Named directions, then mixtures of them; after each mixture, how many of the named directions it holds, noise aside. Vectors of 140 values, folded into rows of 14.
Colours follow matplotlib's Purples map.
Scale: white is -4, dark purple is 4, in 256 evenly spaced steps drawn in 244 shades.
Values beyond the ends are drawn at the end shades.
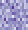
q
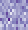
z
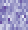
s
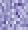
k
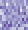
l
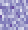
four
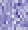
one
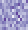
three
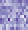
two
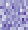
one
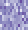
two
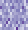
three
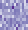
two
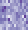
one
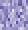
four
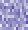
three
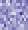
four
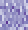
two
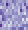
one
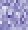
two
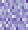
two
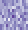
four
